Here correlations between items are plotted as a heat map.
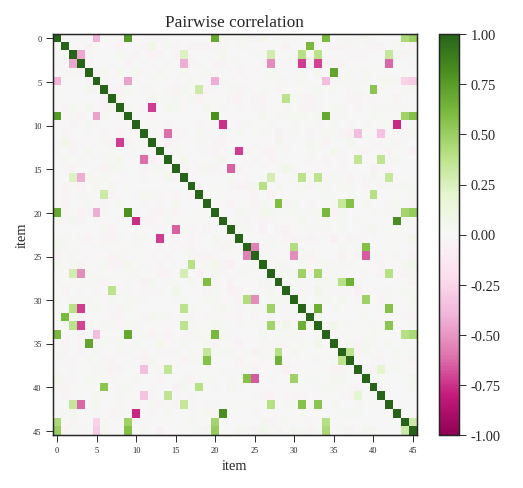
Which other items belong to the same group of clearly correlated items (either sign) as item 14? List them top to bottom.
11, 38, 41
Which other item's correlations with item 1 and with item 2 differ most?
32
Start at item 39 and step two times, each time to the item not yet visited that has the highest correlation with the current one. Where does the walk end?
30
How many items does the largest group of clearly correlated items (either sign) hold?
7
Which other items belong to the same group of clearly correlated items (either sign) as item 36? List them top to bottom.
19, 28, 37
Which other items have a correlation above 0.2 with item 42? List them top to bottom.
2, 16, 27, 31, 33
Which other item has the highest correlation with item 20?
9
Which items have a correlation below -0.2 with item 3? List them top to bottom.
2, 16, 27, 31, 33, 42
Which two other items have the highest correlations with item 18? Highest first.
40, 6
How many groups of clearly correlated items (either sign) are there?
14
